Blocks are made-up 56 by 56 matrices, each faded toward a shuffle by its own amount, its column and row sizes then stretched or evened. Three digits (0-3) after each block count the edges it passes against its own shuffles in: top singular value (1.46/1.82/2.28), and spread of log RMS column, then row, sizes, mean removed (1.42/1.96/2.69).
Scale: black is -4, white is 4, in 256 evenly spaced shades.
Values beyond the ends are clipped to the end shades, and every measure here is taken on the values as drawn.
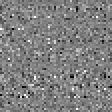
0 1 2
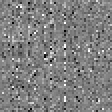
1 2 0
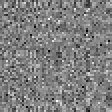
2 1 0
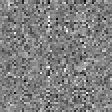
2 2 0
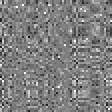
3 2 0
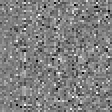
1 2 0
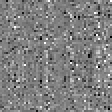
2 2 1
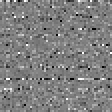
2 0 2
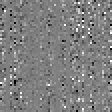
0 3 0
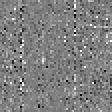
1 2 0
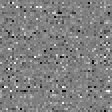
1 1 2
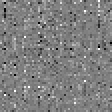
0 2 1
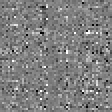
1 2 2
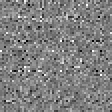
1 0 2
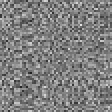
3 0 2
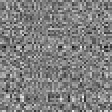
3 2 2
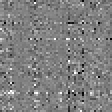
1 2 2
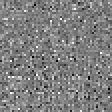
1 0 1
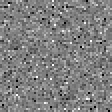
0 0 0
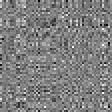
3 2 1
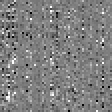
1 3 0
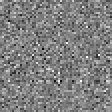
2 1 1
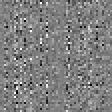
1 3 1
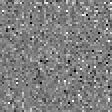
0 1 0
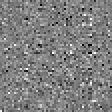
2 1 1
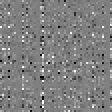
2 3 2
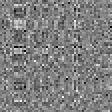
3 2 1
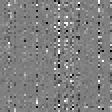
2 3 1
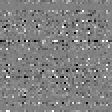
1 1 3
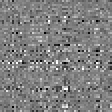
2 2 3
